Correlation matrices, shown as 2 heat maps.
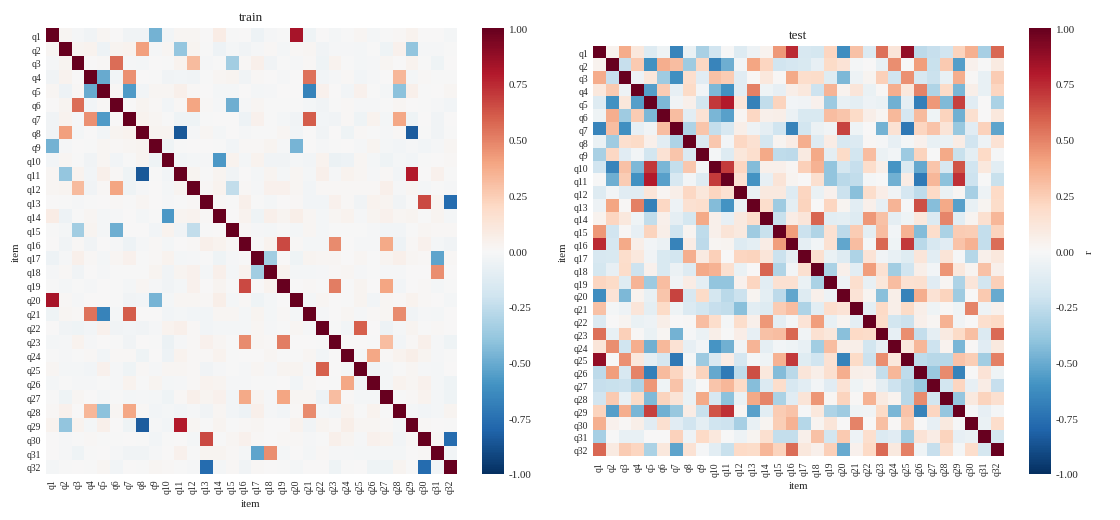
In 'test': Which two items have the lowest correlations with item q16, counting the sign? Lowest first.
q7, q20
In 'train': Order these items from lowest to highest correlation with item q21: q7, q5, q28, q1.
q5, q1, q28, q7
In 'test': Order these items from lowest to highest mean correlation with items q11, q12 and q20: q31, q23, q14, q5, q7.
q23, q14, q31, q7, q5
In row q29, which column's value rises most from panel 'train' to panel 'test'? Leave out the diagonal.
q8
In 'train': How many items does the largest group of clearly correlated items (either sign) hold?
5
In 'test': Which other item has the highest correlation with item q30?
q21
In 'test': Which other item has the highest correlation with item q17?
q8
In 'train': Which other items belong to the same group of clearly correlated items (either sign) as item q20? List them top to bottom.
q1, q9
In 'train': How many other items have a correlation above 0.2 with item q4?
3
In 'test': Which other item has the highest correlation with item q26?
q13
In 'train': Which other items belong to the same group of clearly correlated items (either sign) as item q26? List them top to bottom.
q24
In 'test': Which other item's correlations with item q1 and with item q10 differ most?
q25
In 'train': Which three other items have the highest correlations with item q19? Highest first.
q16, q23, q27
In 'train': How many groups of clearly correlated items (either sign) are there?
10
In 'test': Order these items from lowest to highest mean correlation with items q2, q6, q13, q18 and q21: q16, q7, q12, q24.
q12, q16, q7, q24
